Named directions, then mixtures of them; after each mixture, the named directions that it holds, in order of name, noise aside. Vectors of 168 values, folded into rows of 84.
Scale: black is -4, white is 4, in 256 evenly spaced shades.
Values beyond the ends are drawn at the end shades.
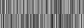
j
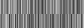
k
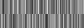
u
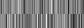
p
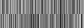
j, k, u.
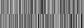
k, p, u.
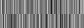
j, p, u.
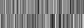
j, k, u.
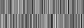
j, p, u.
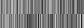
j, k, p.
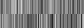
j, k, p.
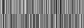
j, u.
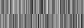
k, p, u.
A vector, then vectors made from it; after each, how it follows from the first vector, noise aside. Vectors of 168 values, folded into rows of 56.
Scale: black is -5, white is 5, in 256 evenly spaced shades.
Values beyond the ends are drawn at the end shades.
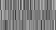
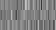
wrapped around, partly zeroed.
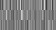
wrapped around, partly zeroed.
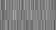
negated, shrunk.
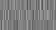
wrapped around, shrunk.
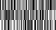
reversed, scaled up.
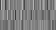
partly zeroed.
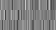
wrapped around, partly zeroed.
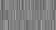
negated, shrunk.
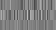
wrapped around, partly zeroed.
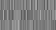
wrapped around, negated, shrunk.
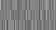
wrapped around, negated, shrunk.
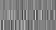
wrapped around, partly zeroed.
